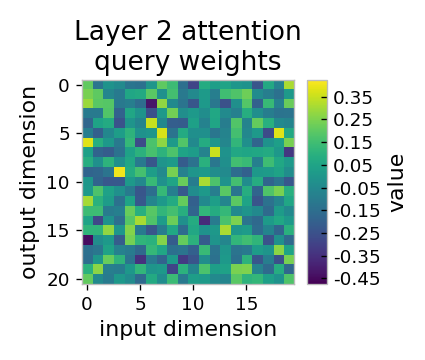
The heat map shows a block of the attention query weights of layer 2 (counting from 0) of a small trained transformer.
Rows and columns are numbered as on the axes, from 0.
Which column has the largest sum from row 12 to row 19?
4
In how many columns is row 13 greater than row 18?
15
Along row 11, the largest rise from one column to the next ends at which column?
17
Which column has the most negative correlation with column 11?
10
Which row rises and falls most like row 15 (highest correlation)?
18
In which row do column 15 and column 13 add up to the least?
9
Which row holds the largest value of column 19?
0
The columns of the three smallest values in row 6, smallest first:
5, 16, 3
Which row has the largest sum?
6
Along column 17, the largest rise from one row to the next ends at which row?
11
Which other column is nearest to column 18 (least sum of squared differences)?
7
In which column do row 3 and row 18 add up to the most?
2
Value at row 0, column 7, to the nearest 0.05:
0.2
